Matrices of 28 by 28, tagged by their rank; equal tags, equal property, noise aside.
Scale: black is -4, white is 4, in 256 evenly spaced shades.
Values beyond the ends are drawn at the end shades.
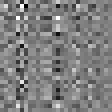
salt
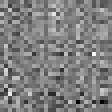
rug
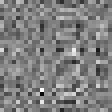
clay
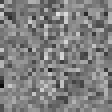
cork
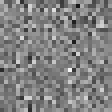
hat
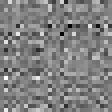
rug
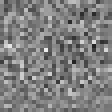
hat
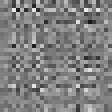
clay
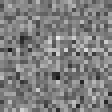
hat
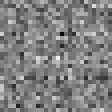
cork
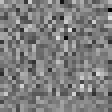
hat
